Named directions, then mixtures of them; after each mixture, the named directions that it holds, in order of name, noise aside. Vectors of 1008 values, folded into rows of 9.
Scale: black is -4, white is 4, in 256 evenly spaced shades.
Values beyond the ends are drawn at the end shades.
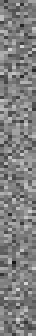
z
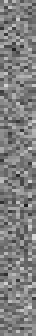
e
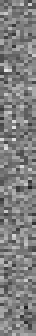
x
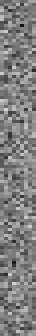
e, z.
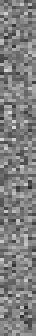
x.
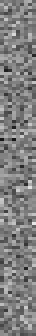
x.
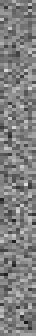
e, x, z.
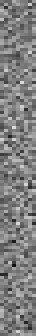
e, x, z.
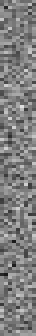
e, x, z.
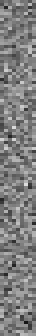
e, x, z.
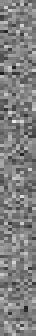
e, x, z.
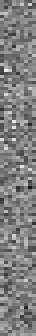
x.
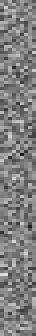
e, z.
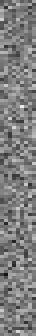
e, x, z.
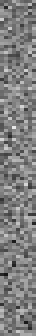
e, x, z.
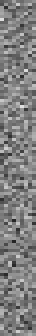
e, x, z.
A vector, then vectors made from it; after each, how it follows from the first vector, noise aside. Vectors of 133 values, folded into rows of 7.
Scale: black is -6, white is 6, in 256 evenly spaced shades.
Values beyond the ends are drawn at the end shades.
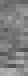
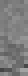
wrapped around, partly zeroed.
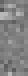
wrapped around, partly zeroed.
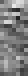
reversed, scaled up.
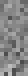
sign-scrambled.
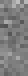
reversed, partly zeroed.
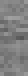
wrapped around, negated, shrunk.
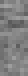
wrapped around, negated, shrunk.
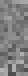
sign-scrambled.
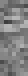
wrapped around.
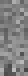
sign-scrambled.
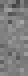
reversed, negated, partly zeroed.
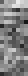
reversed, scaled up.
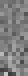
sign-scrambled.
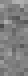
reversed, partly zeroed.
